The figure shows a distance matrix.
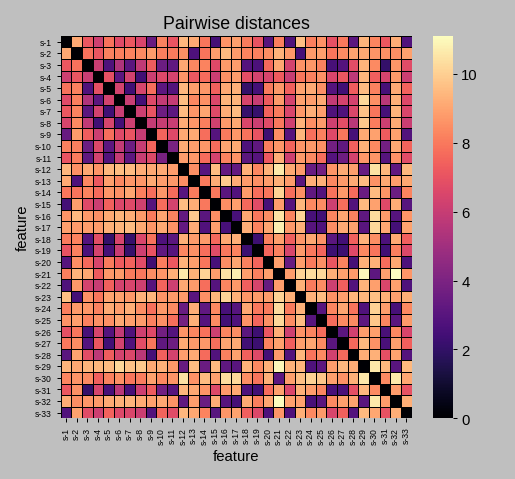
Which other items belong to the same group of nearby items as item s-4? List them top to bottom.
s-6, s-8
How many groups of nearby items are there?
6
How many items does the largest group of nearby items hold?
10
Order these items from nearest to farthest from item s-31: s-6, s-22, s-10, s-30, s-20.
s-10, s-6, s-22, s-20, s-30
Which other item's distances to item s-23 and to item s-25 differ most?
s-16
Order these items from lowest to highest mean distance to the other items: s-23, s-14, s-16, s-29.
s-14, s-16, s-29, s-23
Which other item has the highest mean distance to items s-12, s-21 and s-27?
s-23
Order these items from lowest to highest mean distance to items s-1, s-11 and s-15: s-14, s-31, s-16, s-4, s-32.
s-31, s-4, s-14, s-16, s-32
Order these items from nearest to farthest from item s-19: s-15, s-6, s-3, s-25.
s-3, s-6, s-15, s-25
